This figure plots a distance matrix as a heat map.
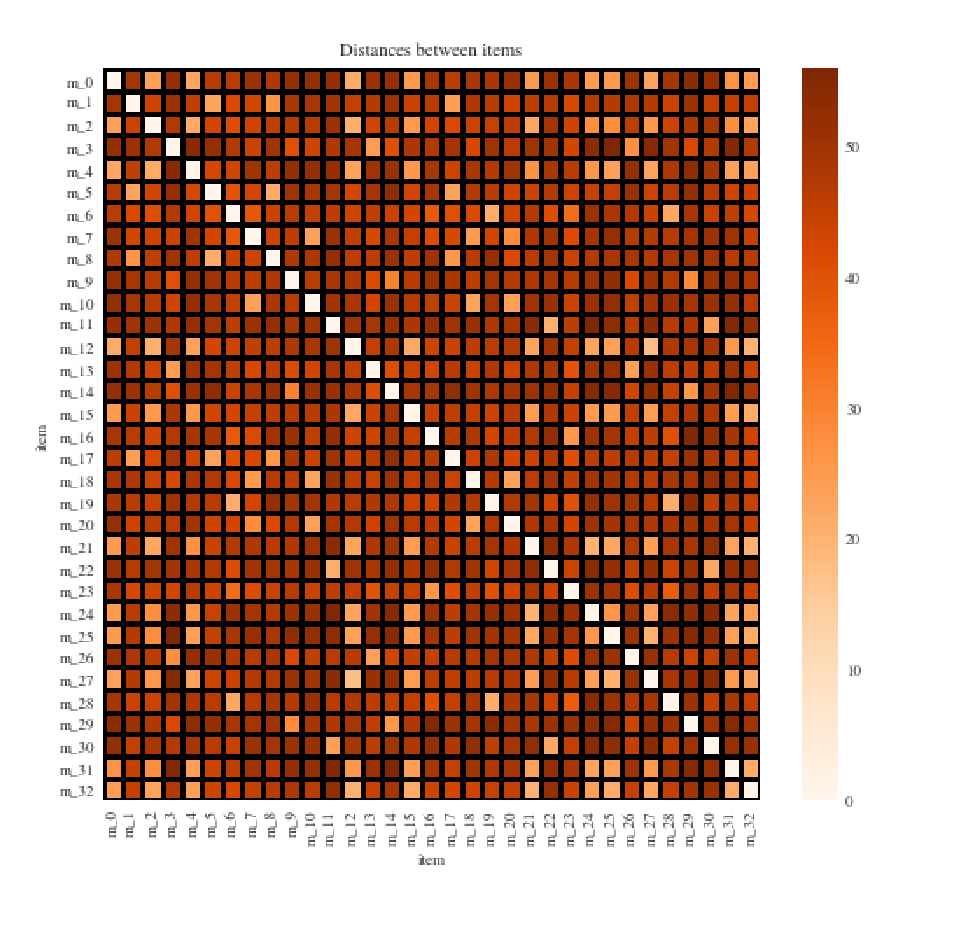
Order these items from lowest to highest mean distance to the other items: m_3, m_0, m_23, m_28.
m_0, m_23, m_28, m_3
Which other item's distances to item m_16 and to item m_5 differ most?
m_8
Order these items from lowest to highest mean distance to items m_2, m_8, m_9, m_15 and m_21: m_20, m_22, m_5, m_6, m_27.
m_27, m_5, m_6, m_20, m_22
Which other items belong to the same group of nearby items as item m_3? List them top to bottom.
m_13, m_26
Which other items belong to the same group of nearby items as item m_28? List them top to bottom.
m_6, m_19
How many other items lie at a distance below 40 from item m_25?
10
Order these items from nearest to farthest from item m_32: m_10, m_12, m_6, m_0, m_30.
m_12, m_0, m_6, m_10, m_30
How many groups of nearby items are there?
8
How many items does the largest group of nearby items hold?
11
